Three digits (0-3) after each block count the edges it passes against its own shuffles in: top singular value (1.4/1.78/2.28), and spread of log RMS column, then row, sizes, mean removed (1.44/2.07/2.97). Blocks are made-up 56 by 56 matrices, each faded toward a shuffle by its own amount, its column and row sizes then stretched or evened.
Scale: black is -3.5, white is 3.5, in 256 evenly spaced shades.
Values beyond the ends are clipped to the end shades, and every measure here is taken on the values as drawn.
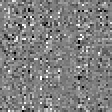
1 2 2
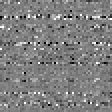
1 0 3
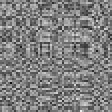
3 0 1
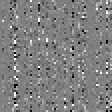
0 3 0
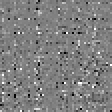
0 2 2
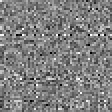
2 0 2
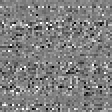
1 0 3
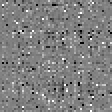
1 2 1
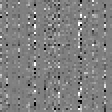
2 3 0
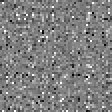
1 1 1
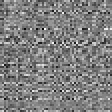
3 0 3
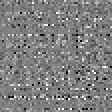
1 1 3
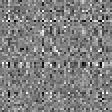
3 2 2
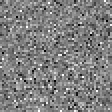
1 0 0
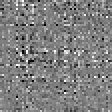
2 2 2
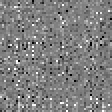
1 2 1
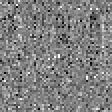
1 1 1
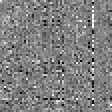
2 2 1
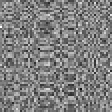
3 0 1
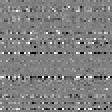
3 0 3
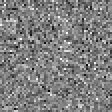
1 0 1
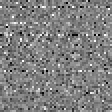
1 0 2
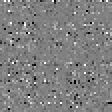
0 1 2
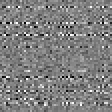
3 1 3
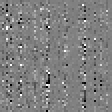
0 3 1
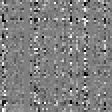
1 3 2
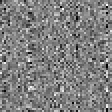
2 2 0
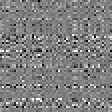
3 2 3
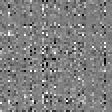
1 3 2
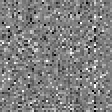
2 1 0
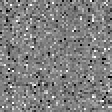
0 1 0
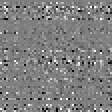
0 2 3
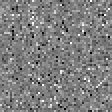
0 1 0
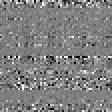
2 0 3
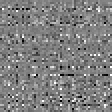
2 2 3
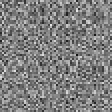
3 2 0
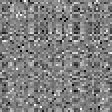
3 0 1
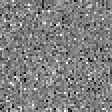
1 0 1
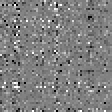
1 2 2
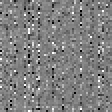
0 3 0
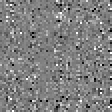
0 2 1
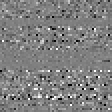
0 0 3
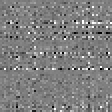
2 1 3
